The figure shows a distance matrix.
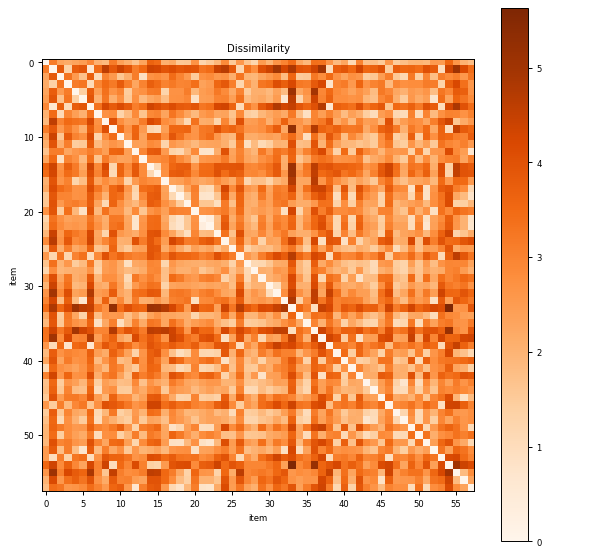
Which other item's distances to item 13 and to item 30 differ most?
31
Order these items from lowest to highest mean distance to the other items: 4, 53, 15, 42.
4, 42, 53, 15
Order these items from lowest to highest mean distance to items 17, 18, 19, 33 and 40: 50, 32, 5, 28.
28, 50, 5, 32
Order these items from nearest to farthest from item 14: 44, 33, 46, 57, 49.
44, 49, 57, 46, 33
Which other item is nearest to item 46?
53
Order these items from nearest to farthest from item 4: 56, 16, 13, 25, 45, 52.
16, 52, 25, 13, 45, 56
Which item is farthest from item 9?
33
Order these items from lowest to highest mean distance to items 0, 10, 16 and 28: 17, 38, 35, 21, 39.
35, 21, 39, 17, 38
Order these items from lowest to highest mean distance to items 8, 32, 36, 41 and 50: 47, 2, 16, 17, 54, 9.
47, 2, 16, 17, 9, 54
